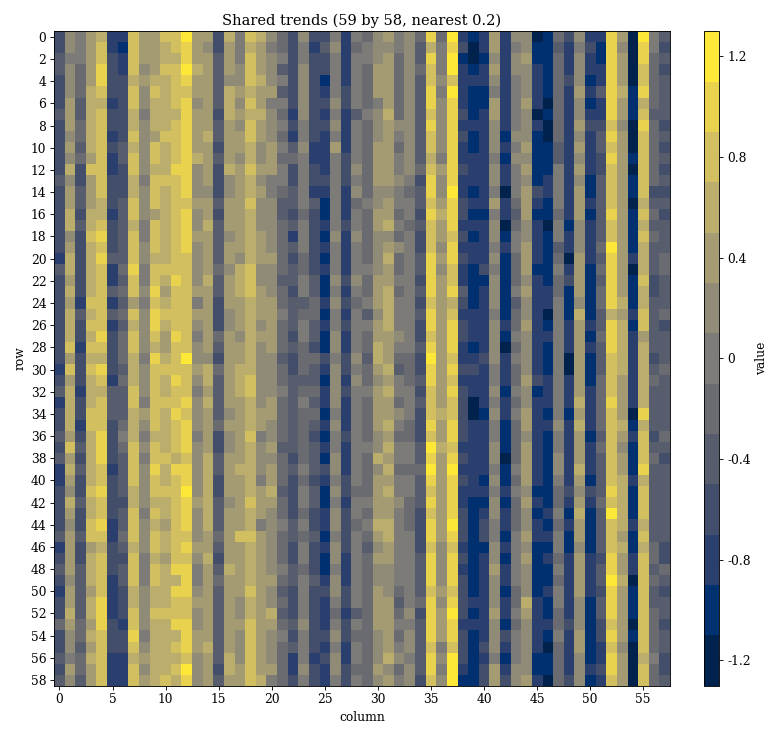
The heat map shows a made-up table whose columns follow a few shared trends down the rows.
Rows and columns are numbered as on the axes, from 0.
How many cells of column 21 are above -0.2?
12
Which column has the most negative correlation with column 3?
2
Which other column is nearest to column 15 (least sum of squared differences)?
57
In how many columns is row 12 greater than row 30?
21
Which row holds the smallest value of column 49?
1
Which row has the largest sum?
39
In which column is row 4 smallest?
54
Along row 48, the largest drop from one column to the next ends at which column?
38
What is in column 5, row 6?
-0.8
